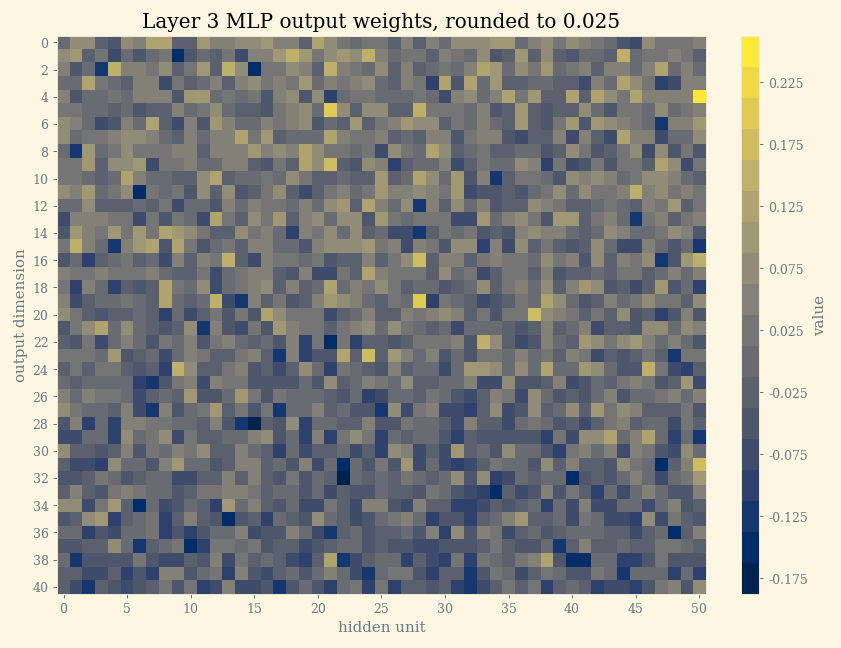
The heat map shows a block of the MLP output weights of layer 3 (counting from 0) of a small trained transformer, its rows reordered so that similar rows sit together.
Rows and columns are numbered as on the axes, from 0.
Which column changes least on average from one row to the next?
5
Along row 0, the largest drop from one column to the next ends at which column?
9
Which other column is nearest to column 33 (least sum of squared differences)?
18
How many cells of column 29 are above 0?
17
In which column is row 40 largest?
50
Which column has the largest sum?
46
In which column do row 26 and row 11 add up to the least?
6
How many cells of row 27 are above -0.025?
27
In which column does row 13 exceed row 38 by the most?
40
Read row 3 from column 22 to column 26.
0.025 0.05 0.075 0 -0.025
